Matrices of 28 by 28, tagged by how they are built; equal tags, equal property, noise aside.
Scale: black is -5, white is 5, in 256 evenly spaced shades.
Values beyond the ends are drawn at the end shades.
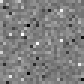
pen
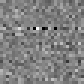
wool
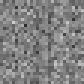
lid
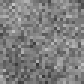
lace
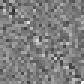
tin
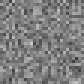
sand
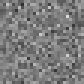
lid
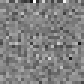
wool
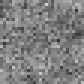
lace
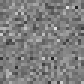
wool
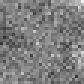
lace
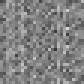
lid
